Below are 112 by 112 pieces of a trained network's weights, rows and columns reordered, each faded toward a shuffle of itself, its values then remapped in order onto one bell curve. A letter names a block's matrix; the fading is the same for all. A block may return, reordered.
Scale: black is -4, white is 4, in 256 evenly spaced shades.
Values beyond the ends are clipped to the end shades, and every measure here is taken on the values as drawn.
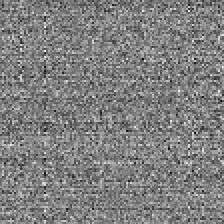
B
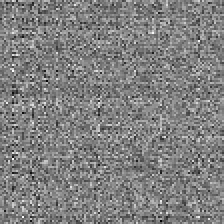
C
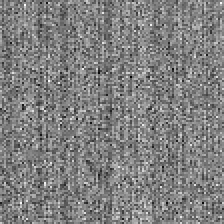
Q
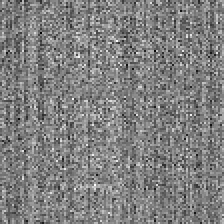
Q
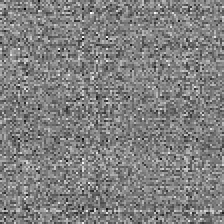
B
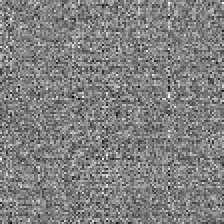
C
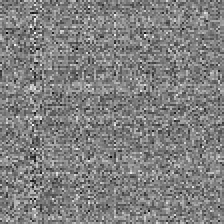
C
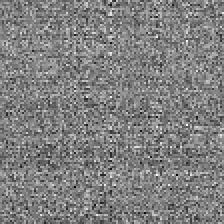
B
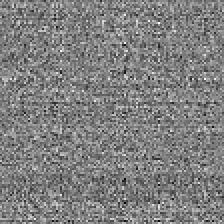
B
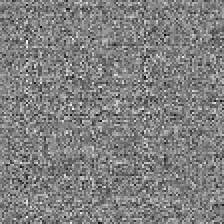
C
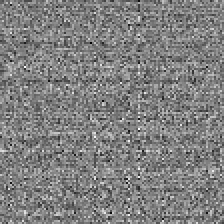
B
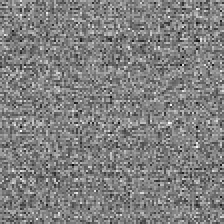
B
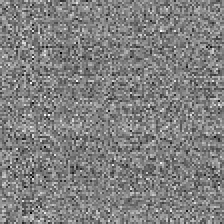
C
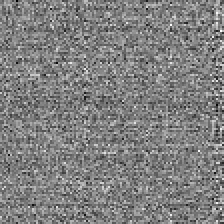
B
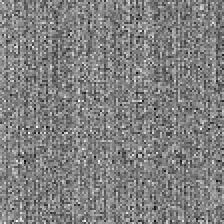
Q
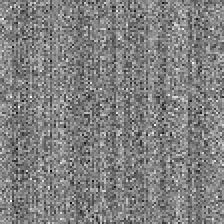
Q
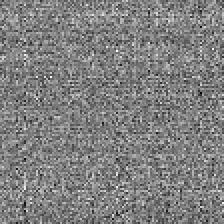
B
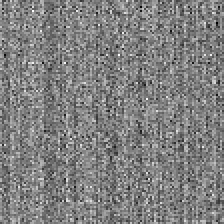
Q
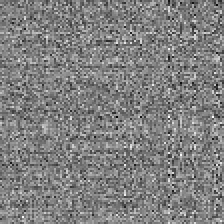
C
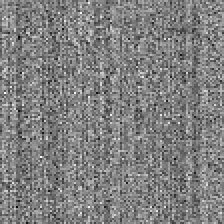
Q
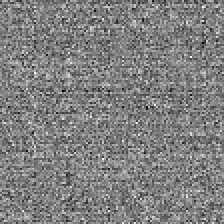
C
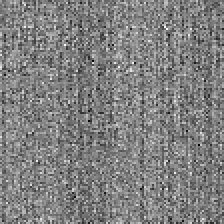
Q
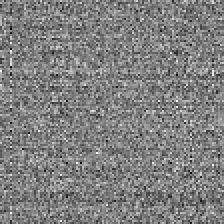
B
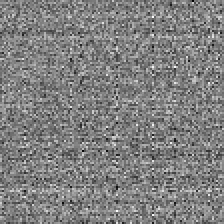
B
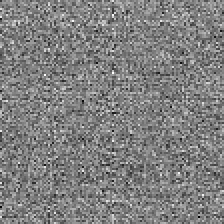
C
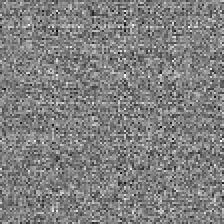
B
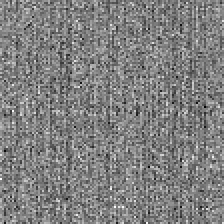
Q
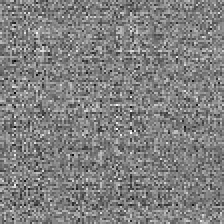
B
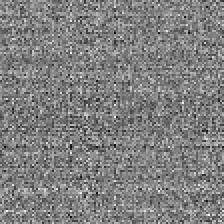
B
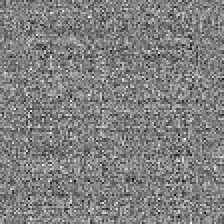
C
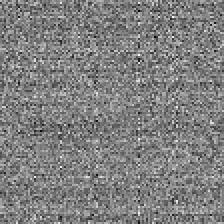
B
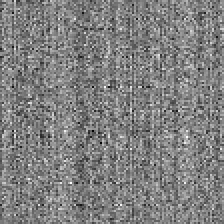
Q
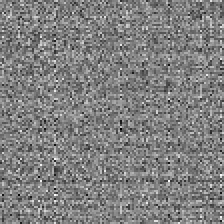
C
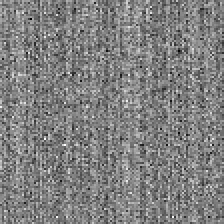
Q
